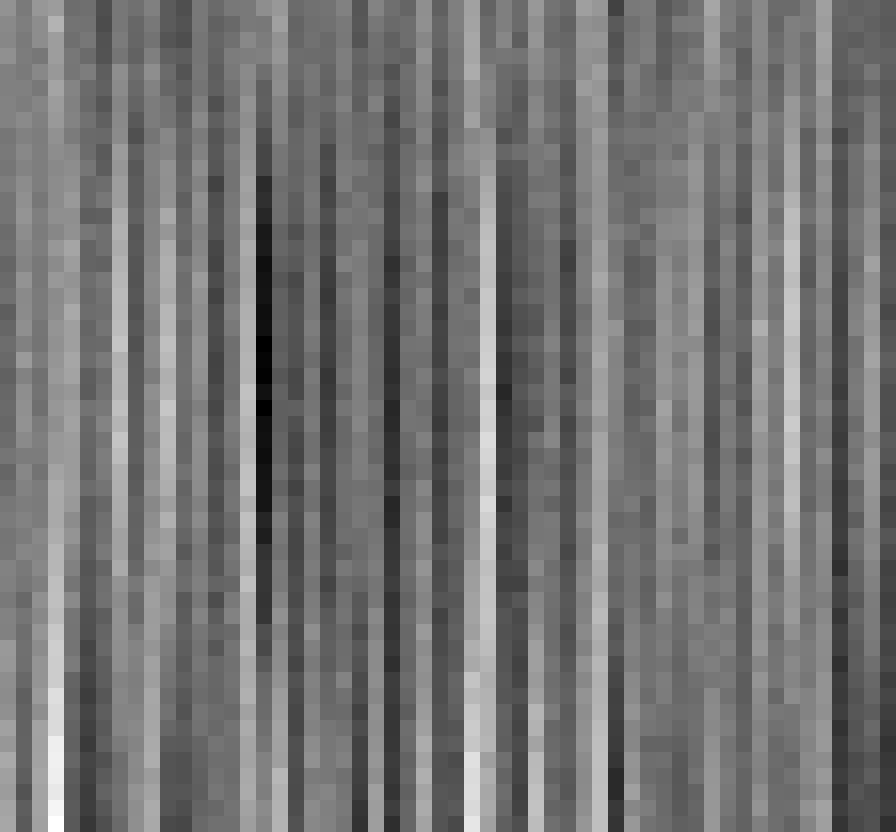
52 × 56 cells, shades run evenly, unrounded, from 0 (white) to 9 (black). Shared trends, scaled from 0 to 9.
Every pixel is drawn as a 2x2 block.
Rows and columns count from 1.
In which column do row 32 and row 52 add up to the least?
4
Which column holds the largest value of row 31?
17
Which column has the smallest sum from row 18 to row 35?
31
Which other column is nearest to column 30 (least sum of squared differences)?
34
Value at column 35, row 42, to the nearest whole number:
5
